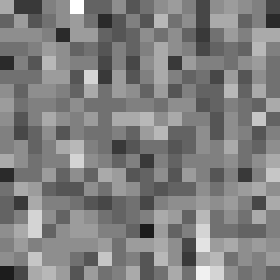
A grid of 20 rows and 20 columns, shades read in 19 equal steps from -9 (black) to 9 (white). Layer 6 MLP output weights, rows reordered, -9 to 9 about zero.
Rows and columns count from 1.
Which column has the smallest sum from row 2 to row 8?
8
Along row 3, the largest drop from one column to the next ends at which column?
5
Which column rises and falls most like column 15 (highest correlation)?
3
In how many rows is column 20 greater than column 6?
10
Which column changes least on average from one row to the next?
15
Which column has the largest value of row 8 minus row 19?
14
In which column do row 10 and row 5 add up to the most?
12
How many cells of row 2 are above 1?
5
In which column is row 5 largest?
4
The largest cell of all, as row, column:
1, 6
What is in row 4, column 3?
0
